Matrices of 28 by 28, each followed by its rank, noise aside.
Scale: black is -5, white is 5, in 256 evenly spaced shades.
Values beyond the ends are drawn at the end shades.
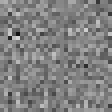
six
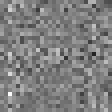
six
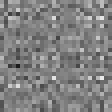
three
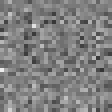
six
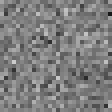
eight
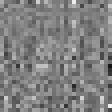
three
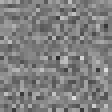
six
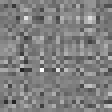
four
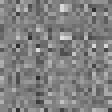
four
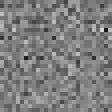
six
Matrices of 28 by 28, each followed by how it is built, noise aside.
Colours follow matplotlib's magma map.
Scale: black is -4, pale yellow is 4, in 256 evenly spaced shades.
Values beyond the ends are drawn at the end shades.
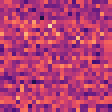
blocks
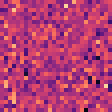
uneven columns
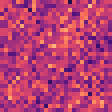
Hankel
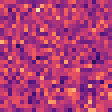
blocks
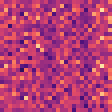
repeating rows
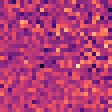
upper triangular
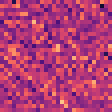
Toeplitz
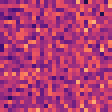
repeating rows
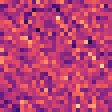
Toeplitz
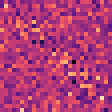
banded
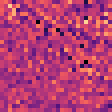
upper triangular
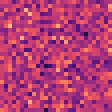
repeating rows
